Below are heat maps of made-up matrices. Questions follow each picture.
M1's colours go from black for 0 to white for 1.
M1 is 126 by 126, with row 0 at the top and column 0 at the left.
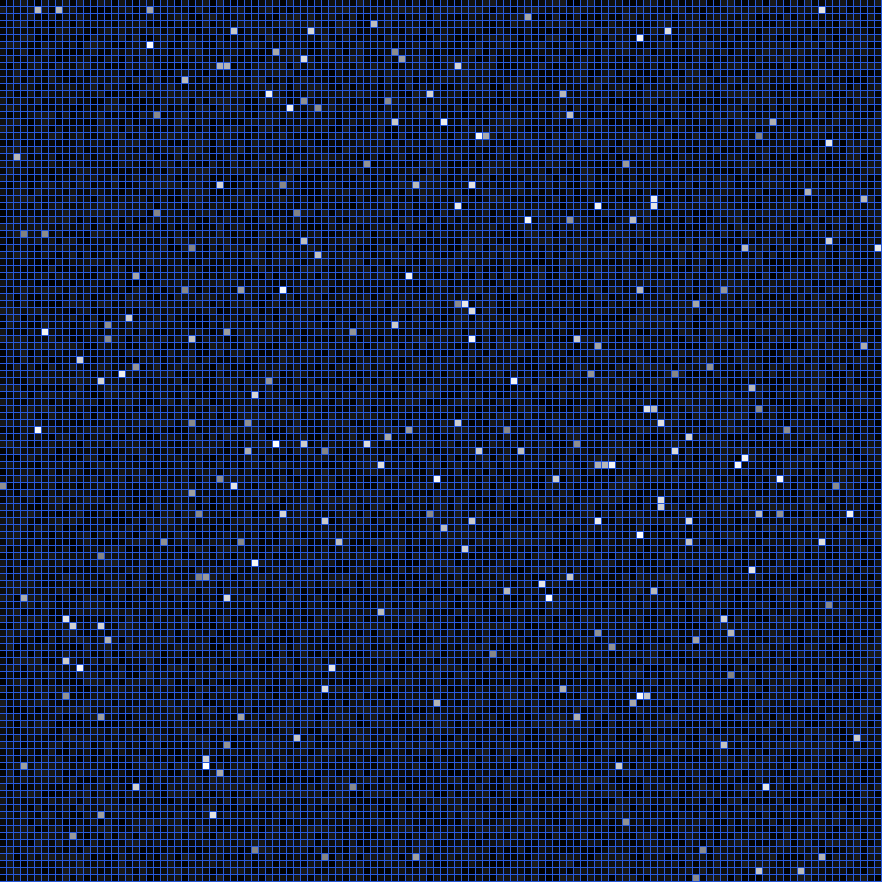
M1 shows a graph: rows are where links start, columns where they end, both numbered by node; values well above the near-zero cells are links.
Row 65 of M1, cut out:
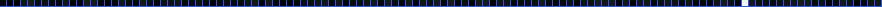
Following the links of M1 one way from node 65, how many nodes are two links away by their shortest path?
2
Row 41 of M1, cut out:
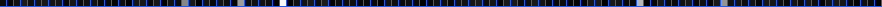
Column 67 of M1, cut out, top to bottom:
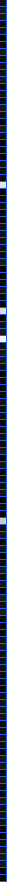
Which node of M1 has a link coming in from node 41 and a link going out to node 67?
node 26
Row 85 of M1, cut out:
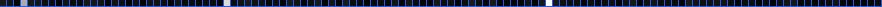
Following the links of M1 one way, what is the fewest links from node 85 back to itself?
3
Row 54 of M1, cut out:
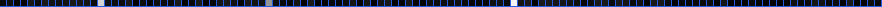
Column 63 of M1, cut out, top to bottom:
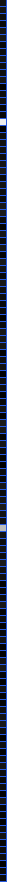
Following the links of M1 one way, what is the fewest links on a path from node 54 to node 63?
7
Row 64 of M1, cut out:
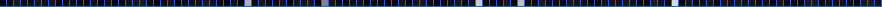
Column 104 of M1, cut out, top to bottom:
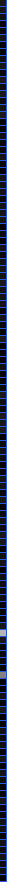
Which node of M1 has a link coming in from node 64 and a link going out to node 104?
node 96
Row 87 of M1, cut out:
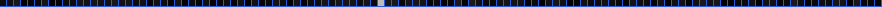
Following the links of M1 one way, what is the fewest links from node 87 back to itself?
5
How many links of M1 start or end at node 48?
5
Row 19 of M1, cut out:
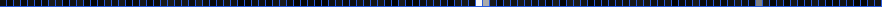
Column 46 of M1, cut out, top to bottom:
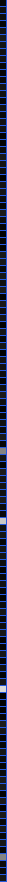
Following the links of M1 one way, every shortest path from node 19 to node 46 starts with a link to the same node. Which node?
node 68
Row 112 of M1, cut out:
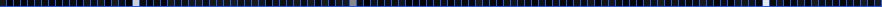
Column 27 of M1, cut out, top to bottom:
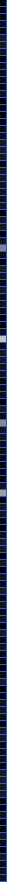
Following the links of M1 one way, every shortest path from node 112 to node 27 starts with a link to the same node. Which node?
node 109
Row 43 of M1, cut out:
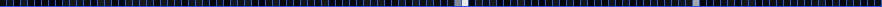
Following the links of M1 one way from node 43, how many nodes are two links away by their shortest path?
9
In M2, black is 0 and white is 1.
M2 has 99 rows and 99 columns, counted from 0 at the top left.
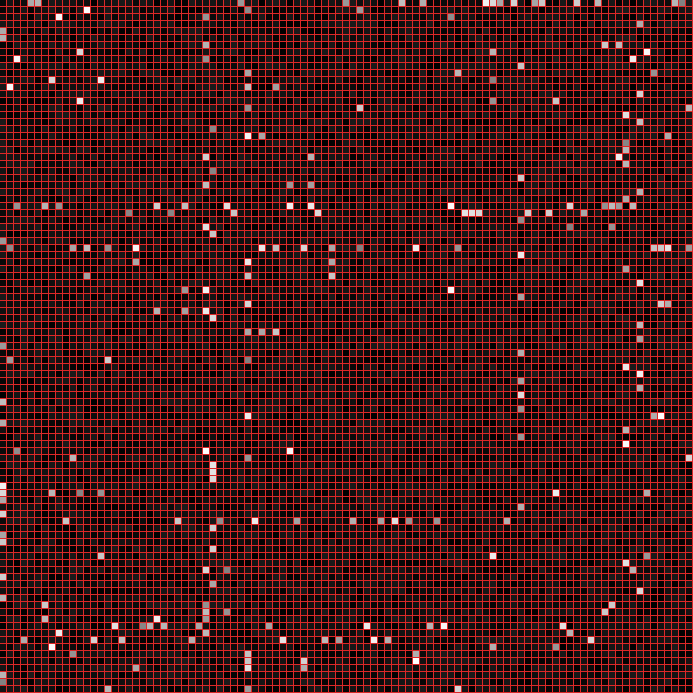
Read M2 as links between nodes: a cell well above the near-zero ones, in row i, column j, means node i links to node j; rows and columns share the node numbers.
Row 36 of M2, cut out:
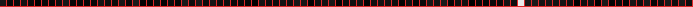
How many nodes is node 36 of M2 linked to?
1
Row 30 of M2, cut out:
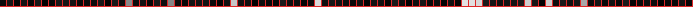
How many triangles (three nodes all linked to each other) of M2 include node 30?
0
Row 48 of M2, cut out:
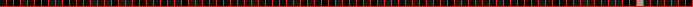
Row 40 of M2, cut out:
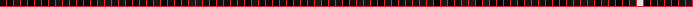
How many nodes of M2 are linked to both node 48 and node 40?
1
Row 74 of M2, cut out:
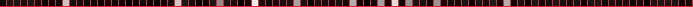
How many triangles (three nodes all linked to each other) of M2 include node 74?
0
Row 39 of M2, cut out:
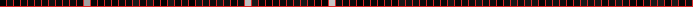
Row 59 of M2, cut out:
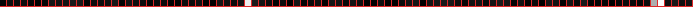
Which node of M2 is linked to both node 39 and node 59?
node 35
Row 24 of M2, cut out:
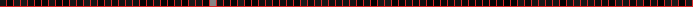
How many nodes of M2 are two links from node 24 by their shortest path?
9
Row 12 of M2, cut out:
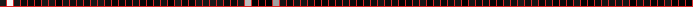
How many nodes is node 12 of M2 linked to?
3
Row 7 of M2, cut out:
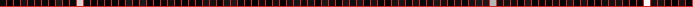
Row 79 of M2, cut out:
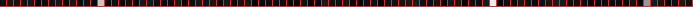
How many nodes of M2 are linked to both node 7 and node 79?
2
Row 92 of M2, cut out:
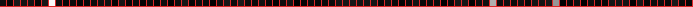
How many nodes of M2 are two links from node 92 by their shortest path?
3
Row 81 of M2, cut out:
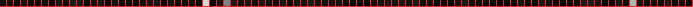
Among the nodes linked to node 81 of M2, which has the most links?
node 29
